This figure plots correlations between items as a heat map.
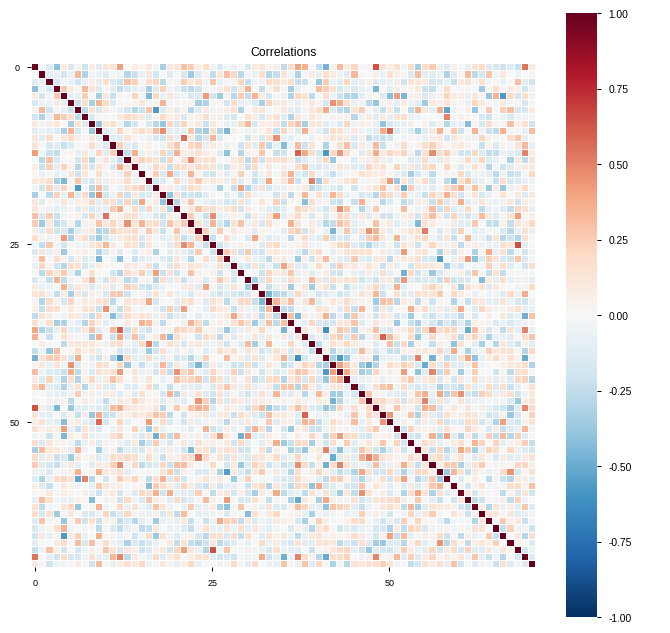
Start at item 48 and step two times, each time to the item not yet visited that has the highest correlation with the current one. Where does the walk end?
69
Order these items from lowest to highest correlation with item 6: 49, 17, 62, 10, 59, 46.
17, 62, 49, 59, 10, 46
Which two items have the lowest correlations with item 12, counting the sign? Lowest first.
41, 27
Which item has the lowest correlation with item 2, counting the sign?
40
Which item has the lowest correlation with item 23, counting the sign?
42
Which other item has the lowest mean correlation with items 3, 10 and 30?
48
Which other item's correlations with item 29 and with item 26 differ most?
52
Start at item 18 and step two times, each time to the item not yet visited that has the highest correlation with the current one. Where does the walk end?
50
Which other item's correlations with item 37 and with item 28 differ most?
35
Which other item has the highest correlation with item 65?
4
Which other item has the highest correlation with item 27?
61
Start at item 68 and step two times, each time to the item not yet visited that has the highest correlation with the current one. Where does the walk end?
21
